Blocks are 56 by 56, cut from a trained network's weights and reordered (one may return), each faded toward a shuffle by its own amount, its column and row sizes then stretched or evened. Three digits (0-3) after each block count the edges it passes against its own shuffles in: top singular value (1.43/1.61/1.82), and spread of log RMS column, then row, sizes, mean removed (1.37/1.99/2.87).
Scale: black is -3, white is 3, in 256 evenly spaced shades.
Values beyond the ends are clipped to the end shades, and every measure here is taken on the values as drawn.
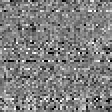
2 0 3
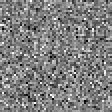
0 0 1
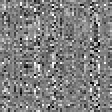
2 3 1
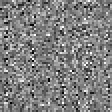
1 2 0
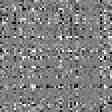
2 3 3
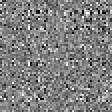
2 2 2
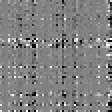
3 3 3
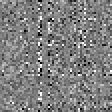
0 3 1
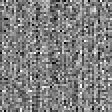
2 1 1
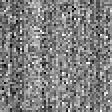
2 1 0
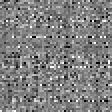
0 0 3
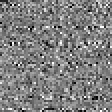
1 1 2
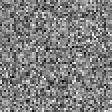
3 0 0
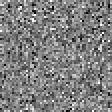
0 2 0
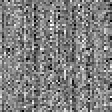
2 2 0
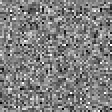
2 1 1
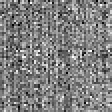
2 0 1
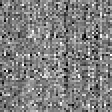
2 1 2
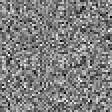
3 1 0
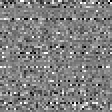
0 0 3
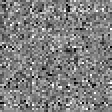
0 1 2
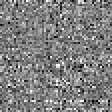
1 1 2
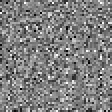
1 2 1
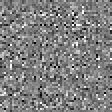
0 2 2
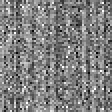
3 0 1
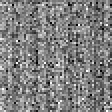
2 0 1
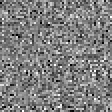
0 0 2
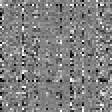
1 3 2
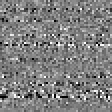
2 0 3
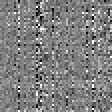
1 3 0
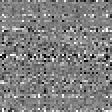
1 2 3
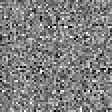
2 0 2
